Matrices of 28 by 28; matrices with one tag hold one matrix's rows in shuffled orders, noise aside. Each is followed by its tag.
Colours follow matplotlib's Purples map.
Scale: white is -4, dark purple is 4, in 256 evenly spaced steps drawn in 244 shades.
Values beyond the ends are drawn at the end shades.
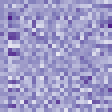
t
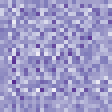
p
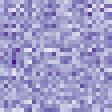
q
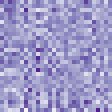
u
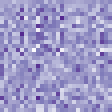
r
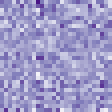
r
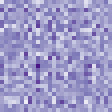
u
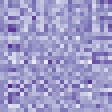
t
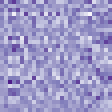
t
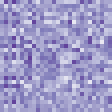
q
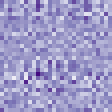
u
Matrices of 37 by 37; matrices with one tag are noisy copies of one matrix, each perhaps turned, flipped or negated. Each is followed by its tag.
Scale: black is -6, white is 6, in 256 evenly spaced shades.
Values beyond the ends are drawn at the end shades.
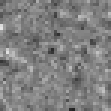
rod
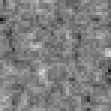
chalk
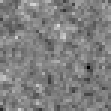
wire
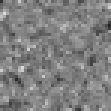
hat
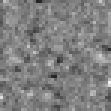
rod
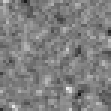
hat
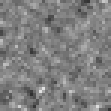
hat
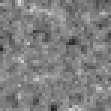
chalk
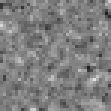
hat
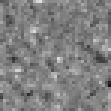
rod
